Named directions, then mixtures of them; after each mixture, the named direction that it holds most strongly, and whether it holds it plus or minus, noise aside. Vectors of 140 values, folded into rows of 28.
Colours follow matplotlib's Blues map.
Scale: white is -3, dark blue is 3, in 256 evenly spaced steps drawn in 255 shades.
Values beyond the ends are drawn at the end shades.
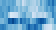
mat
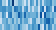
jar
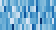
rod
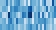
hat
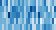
rod, minus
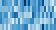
jar, minus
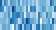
rod, minus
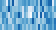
hat, minus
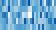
hat, minus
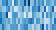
jar, minus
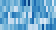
hat, minus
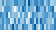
rod, plus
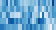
mat, plus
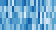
jar, minus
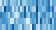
rod, plus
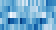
mat, plus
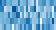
rod, minus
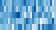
rod, minus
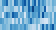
jar, minus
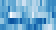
mat, plus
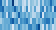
jar, plus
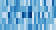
hat, plus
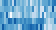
mat, plus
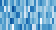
rod, minus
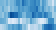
mat, minus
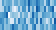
rod, plus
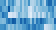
mat, plus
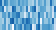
rod, minus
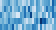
rod, plus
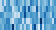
rod, plus
